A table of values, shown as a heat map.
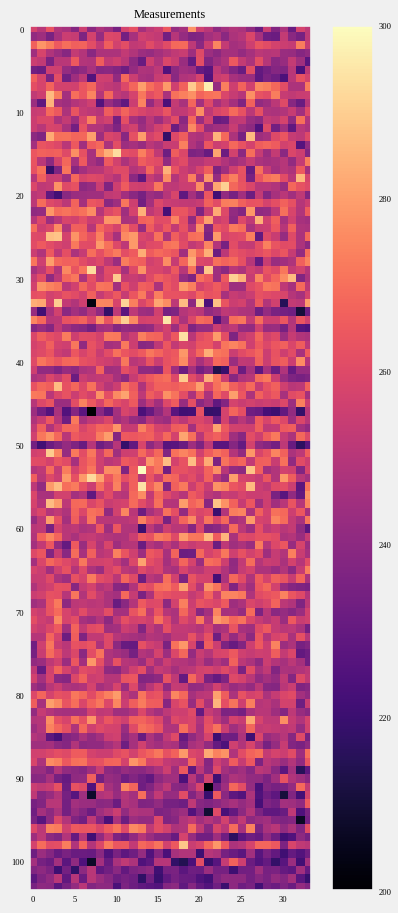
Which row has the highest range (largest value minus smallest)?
33
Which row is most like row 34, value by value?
95
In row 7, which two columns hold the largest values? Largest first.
21, 19
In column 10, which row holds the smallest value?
103
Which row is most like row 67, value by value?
42
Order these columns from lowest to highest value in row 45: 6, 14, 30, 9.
14, 30, 9, 6
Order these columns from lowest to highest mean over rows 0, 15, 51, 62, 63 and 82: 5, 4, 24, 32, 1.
4, 24, 32, 1, 5
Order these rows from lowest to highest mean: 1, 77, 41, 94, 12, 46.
46, 94, 41, 1, 12, 77
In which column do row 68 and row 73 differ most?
24
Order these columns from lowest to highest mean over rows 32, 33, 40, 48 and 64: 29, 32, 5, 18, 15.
32, 29, 5, 15, 18
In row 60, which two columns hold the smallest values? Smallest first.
13, 33
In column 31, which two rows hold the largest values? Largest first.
30, 63
